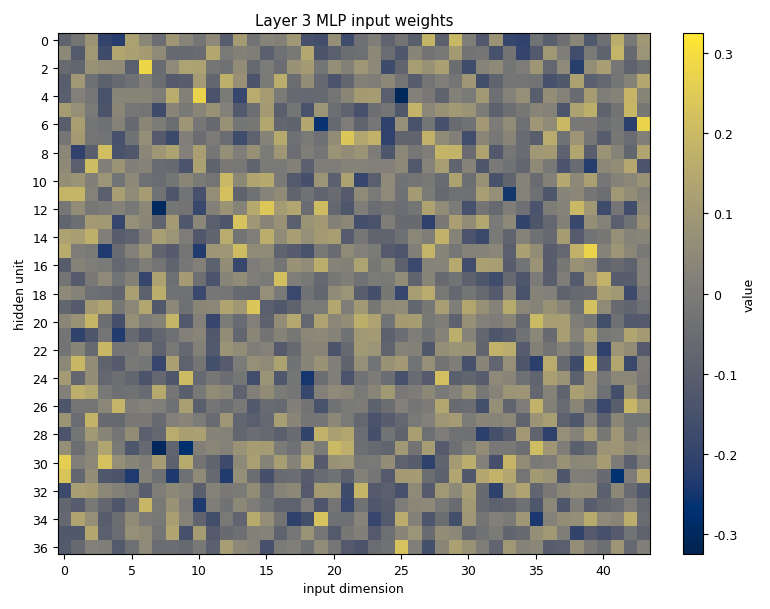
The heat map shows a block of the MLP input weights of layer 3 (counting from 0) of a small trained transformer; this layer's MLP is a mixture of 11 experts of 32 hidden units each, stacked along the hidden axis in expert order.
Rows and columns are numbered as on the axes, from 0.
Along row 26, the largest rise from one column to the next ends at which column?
42
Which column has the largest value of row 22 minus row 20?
3
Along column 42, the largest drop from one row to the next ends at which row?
6
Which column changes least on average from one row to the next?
23
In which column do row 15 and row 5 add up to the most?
39
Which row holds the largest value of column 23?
7
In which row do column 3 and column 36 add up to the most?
8
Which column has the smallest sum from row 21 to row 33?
40
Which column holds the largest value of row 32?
22
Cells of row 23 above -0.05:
29
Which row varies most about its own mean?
31
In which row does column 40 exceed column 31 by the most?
17
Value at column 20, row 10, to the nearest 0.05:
-0.1
